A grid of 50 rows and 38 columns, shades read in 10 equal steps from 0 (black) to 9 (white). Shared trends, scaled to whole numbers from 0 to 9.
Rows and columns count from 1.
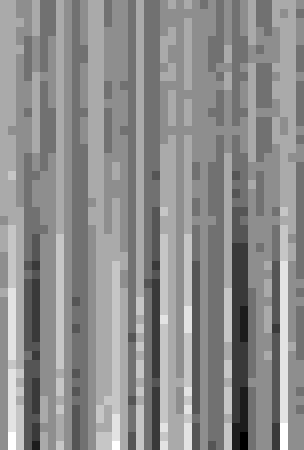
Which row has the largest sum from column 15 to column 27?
48
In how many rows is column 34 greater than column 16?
1
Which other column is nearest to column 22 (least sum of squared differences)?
13
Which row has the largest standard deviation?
50
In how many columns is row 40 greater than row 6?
12
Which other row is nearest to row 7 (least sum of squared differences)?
6
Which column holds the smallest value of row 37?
31
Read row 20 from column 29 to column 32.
6 3 4 5
